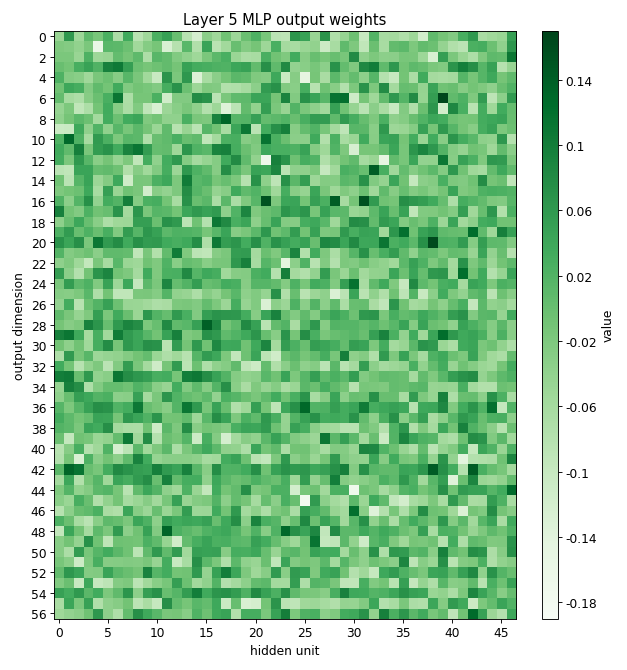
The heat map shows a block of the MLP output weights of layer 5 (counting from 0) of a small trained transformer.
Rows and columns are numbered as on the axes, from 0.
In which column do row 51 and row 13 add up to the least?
12
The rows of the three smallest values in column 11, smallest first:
1, 6, 30
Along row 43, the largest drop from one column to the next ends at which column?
40
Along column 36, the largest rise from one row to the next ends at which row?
54
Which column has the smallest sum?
10
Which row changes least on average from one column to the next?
8
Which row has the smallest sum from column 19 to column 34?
55
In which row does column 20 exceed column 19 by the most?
14
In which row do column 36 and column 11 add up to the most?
24
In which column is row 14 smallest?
7
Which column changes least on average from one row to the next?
43
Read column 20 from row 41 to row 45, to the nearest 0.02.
-0.08 0.08 0.02 -0.02 -0.06
